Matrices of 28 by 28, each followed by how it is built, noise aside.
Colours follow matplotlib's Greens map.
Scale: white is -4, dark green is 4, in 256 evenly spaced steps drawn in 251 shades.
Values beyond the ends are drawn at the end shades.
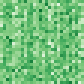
blocks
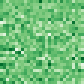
low rank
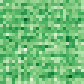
blocks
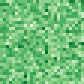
repeating rows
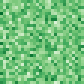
repeating rows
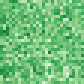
blocks
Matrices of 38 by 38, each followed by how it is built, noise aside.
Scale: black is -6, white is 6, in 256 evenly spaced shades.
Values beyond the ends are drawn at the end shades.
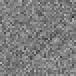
Hankel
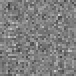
low rank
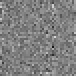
uneven columns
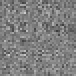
low rank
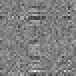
low rank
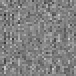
low rank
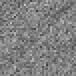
Hankel
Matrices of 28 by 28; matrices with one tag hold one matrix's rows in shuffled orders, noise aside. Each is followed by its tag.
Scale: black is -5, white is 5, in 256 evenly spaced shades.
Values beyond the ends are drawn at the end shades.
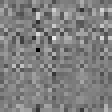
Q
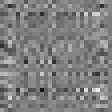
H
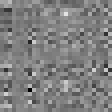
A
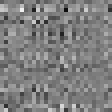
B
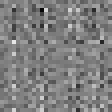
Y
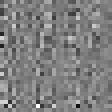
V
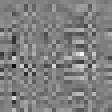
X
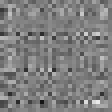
H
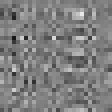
X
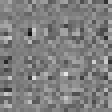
A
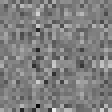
Q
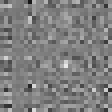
A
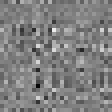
Q
